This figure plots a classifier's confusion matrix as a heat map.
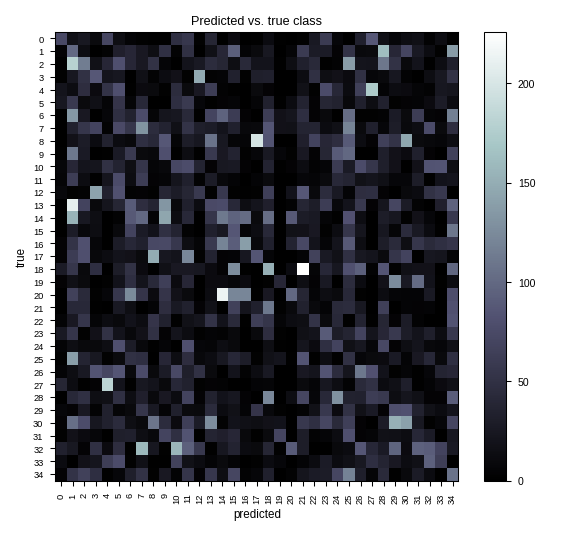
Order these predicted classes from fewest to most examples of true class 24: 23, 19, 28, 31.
19, 31, 23, 28
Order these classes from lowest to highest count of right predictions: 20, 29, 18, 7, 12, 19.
19, 12, 29, 20, 7, 18
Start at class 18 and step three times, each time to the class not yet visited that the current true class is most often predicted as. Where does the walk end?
25
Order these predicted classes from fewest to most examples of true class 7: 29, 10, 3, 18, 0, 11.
0, 10, 29, 11, 3, 18
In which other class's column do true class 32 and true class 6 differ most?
10
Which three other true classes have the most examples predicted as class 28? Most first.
1, 2, 18
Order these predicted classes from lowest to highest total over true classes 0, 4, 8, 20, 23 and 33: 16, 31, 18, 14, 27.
31, 16, 18, 14, 27
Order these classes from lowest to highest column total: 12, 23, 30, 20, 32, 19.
19, 20, 12, 32, 30, 23
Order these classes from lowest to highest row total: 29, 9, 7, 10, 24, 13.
24, 29, 9, 10, 7, 13
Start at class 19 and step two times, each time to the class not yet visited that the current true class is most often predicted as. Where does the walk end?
30
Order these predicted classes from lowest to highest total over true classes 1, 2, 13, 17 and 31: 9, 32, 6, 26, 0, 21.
0, 32, 26, 21, 6, 9
